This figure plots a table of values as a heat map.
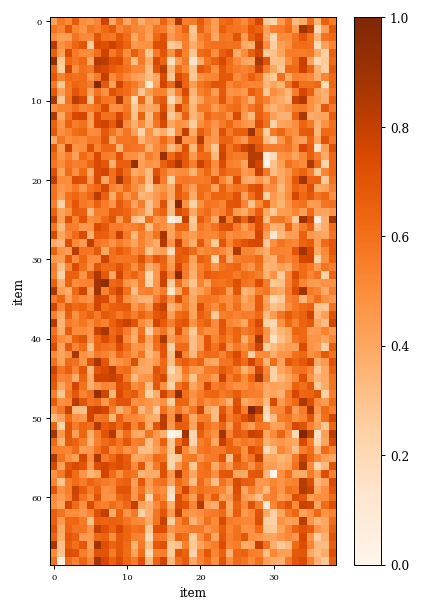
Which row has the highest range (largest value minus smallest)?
52
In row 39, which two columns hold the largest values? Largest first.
7, 6
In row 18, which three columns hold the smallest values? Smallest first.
29, 37, 30
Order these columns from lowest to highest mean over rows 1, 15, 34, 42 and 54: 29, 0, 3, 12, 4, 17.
29, 12, 4, 0, 3, 17
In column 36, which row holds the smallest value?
25
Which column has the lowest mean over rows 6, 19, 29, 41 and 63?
16
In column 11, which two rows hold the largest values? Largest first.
18, 61
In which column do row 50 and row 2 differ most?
17
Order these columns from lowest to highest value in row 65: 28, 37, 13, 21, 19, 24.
13, 19, 37, 28, 24, 21
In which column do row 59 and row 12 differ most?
35
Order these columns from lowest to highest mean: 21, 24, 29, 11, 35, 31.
29, 31, 11, 24, 21, 35
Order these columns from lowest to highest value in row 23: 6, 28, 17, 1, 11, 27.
1, 27, 11, 28, 6, 17
